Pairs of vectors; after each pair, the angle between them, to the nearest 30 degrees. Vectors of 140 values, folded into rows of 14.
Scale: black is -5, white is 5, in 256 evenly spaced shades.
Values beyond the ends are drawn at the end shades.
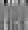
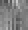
60 degrees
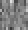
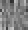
150 degrees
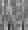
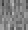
120 degrees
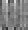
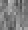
120 degrees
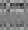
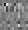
90 degrees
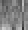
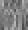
90 degrees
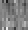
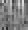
120 degrees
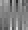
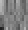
90 degrees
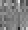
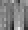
120 degrees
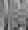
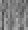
120 degrees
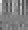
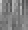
30 degrees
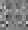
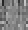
120 degrees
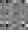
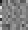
60 degrees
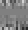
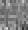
30 degrees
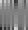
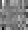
90 degrees
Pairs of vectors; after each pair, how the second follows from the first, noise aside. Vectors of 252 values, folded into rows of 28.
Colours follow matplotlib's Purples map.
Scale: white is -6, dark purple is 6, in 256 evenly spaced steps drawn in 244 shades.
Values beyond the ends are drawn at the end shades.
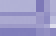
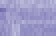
reversed, negated, shrunk.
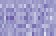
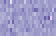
reversed, partly zeroed.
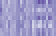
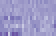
reversed, partly zeroed.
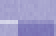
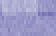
reversed, negated, shrunk.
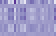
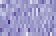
shuffled.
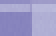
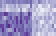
scaled up.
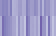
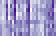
reversed, scaled up.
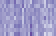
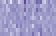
reversed, partly zeroed.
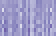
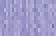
reversed, negated, shrunk.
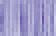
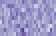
shuffled.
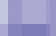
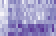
scaled up.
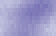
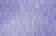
reversed, negated, shrunk.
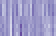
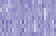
reversed, partly zeroed.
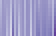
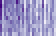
reversed, scaled up.
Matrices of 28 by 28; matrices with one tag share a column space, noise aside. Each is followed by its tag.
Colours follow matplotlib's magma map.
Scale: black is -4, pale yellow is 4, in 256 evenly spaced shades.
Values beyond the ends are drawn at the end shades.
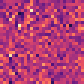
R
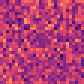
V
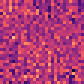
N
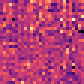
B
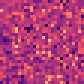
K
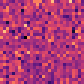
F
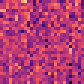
B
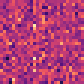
R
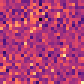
R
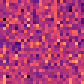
V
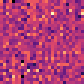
N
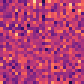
B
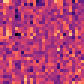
F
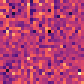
B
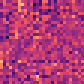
N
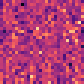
F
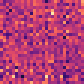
N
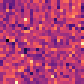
V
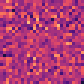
R
